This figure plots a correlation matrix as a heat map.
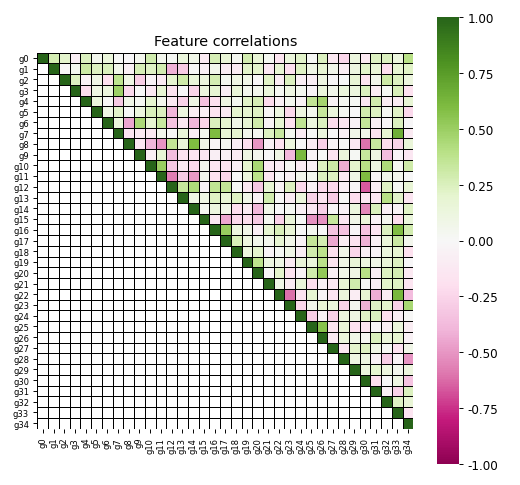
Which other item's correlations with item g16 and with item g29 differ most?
g17
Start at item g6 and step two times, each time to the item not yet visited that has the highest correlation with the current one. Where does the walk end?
g24
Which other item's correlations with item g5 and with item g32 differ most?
g12
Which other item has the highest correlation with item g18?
g26
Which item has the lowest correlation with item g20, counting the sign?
g8
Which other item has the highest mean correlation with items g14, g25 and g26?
g4
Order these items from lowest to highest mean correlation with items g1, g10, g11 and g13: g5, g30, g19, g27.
g27, g19, g5, g30
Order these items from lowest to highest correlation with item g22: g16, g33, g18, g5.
g18, g5, g16, g33
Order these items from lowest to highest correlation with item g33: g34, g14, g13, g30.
g34, g14, g30, g13
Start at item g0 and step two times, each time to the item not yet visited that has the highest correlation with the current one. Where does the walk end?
g23
